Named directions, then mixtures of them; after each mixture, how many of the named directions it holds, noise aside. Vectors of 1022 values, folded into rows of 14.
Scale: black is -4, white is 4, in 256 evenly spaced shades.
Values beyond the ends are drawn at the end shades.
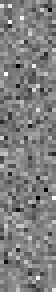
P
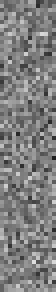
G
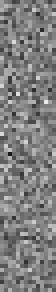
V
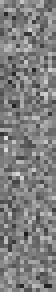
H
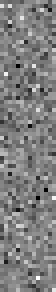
one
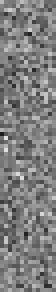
one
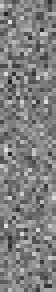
four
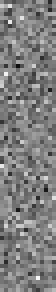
two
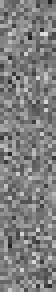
three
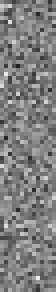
two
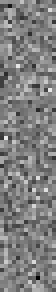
four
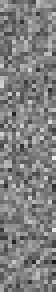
two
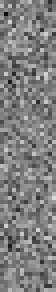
four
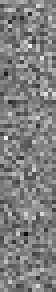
four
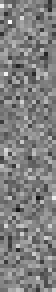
four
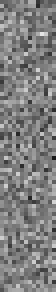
one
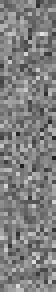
one
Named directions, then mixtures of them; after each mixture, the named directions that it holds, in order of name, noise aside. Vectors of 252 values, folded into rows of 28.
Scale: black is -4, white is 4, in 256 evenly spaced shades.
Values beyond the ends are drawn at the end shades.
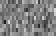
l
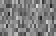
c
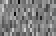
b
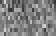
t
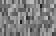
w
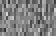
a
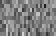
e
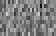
a, e, w.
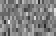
l.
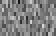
b, t, w.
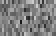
l, w.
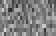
t.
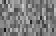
a, t.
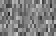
c.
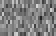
c.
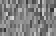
a.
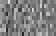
a, e.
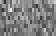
t.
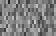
a, c.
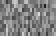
e.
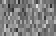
c, t.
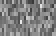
w.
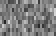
l.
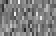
b.
